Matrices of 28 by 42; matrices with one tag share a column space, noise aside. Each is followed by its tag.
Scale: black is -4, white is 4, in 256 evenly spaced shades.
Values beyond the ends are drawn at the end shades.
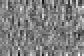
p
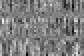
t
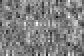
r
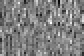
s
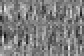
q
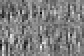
q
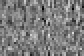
p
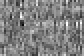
r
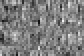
p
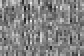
p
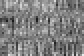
t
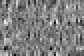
p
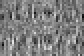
q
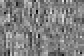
s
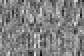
s
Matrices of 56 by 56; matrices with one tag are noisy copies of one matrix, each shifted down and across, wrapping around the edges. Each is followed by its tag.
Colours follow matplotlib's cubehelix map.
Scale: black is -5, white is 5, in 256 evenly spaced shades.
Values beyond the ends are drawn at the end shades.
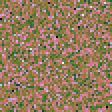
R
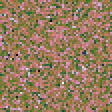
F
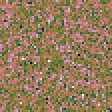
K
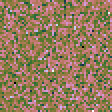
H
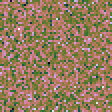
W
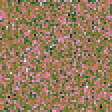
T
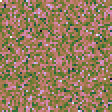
K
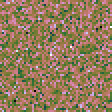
T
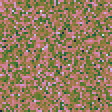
W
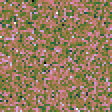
F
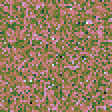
H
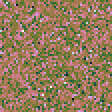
R
